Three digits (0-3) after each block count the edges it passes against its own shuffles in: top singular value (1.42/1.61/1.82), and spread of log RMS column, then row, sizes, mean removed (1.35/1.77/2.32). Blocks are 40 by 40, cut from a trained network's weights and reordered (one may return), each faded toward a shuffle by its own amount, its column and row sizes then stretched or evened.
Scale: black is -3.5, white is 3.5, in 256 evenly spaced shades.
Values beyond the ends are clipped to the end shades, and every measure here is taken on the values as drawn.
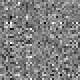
2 1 2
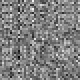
3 2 0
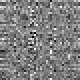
2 3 0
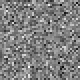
0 1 0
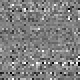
1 1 3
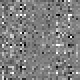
1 3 2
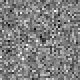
1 0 0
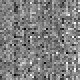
1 2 1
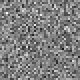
2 1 0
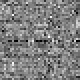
2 1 0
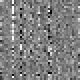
2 3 0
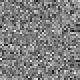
1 0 1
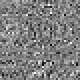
2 1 3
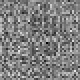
3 1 1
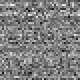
1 0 2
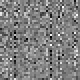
2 3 1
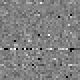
2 0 1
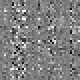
0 3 2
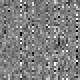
2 3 0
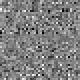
1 1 3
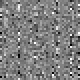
0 3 0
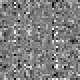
1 3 2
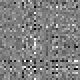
3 3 2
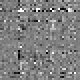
1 2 3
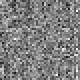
1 1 0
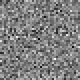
0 0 1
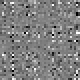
0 3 3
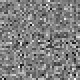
2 0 2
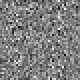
1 2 0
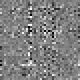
1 3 2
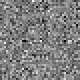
0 1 1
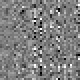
2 3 1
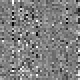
1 3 0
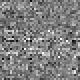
1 1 2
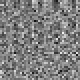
3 1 1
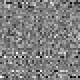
2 0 3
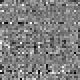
1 1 3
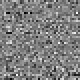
2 0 3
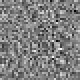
3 1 1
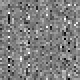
0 3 0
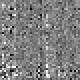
1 2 2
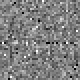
0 0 0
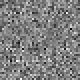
1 0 1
